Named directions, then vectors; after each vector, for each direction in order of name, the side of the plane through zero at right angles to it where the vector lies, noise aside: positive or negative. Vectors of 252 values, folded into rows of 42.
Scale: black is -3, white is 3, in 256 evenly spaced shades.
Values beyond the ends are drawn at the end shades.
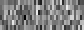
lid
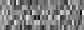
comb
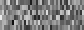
positive, negative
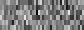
positive, negative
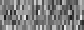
negative, negative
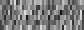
negative, negative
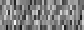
positive, positive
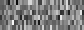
negative, positive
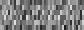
positive, positive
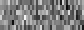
positive, negative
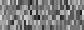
positive, negative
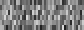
positive, positive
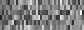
negative, positive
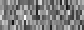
positive, negative
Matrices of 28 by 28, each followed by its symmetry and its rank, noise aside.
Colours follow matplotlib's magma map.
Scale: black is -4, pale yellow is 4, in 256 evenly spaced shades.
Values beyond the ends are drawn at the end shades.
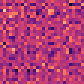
no symmetry, rank four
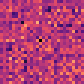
symmetric, rank six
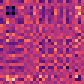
symmetric, rank three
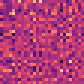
no symmetry, rank four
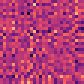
antisymmetric, rank four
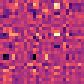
antisymmetric, rank four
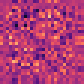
no symmetry, rank four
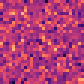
no symmetry, rank six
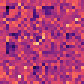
symmetric, rank six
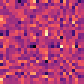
antisymmetric, rank four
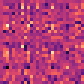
no symmetry, rank four
